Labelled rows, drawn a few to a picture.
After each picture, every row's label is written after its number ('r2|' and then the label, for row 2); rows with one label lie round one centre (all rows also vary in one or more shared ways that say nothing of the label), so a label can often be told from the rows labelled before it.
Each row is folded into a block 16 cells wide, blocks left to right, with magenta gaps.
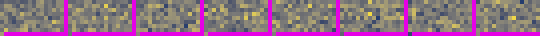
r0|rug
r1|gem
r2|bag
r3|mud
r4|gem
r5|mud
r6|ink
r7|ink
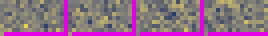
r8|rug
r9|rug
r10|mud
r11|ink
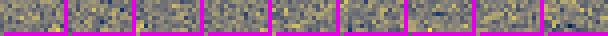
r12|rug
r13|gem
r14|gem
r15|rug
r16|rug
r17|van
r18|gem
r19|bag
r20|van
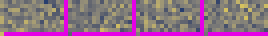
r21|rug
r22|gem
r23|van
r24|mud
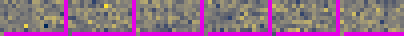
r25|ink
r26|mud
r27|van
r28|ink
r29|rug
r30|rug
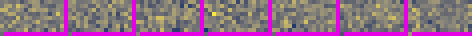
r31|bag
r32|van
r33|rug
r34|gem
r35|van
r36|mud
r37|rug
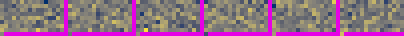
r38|gem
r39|gem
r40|rug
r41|gem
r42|ink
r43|rug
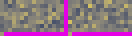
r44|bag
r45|rug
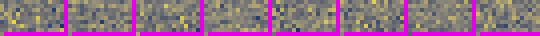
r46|bag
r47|ink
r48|ink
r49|bag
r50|ink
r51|van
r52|mud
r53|van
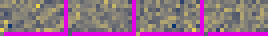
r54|gem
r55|mud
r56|rug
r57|gem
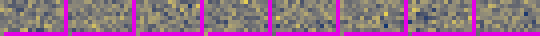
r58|rug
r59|ink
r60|bag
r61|rug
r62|bag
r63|ink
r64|ink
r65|bag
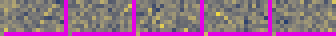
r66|gem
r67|bag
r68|rug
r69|rug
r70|rug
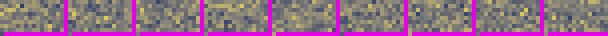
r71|gem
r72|bag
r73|bag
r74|van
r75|rug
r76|ink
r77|ink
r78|gem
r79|ink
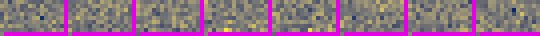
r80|ink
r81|van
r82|van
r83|rug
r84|gem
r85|ink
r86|rug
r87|gem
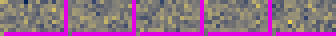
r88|rug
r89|bag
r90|rug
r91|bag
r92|gem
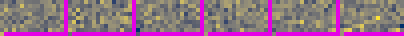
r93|rug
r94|ink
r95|bag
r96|van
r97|mud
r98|rug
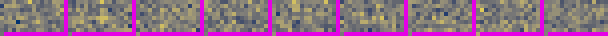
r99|bag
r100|bag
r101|rug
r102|rug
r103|van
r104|mud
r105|gem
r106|rug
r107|bag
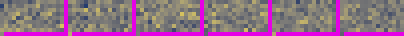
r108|gem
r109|rug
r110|mud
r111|bag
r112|rug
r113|bag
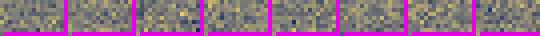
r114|ink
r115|gem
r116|gem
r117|van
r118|gem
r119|mud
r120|bag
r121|ink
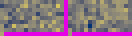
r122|ink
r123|van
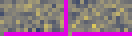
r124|van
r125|rug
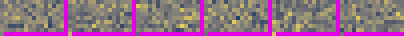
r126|bag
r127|ink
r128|mud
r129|bag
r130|rug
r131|bag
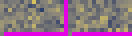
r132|bag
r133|rug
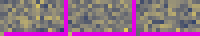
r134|rug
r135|rug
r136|bag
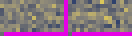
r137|mud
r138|bag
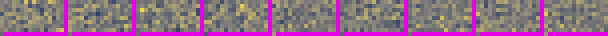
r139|bag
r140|gem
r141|mud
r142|mud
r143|ink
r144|bag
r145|ink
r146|gem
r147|van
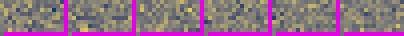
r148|gem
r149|van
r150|rug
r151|ink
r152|ink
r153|gem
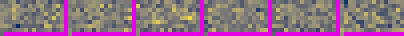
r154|gem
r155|ink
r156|mud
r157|bag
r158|mud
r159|bag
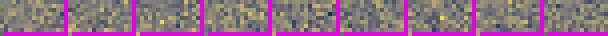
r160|mud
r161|gem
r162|rug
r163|gem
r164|van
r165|mud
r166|ink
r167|van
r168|ink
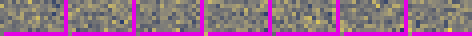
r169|rug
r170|van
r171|bag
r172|ink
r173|ink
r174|gem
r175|ink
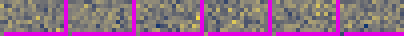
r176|rug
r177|bag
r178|van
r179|rug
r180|ink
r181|mud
